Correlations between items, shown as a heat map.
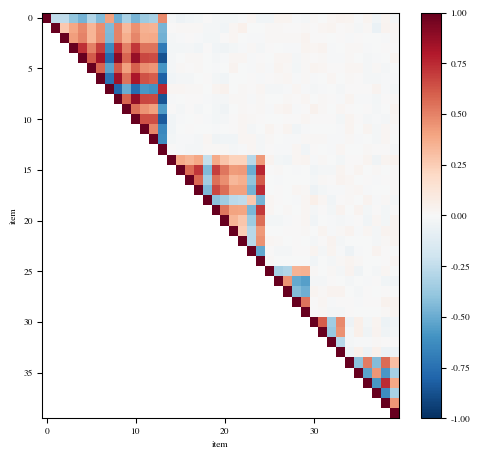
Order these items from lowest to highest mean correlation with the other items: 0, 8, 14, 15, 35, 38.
0, 35, 38, 14, 15, 8
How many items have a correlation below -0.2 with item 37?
4
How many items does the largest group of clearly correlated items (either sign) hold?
14
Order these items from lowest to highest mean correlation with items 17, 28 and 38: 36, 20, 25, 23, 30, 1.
23, 30, 1, 25, 20, 36
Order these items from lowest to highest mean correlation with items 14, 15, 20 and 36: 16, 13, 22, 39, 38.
13, 39, 38, 22, 16
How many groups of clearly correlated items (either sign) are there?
5
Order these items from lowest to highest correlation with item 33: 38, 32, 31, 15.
32, 38, 15, 31
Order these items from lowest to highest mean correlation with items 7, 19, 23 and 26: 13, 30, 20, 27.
30, 20, 27, 13
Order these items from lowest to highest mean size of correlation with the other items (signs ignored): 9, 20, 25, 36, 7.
25, 36, 20, 9, 7
